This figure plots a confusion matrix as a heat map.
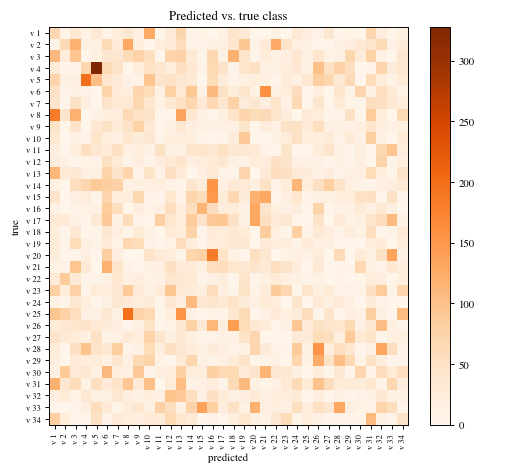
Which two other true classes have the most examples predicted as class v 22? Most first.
v 2, v 23
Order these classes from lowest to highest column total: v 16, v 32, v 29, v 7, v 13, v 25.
v 25, v 29, v 7, v 32, v 13, v 16
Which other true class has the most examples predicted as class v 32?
v 28
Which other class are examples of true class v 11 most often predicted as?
v 33
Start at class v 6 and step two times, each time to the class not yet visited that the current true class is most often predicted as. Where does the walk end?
v 3
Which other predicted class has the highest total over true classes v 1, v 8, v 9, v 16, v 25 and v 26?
v 13
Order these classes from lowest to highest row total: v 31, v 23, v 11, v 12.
v 12, v 11, v 23, v 31
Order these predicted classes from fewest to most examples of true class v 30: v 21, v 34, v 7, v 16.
v 7, v 34, v 16, v 21
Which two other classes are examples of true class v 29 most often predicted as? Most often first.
v 26, v 28
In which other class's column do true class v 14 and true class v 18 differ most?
v 16
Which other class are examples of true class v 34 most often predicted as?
v 31
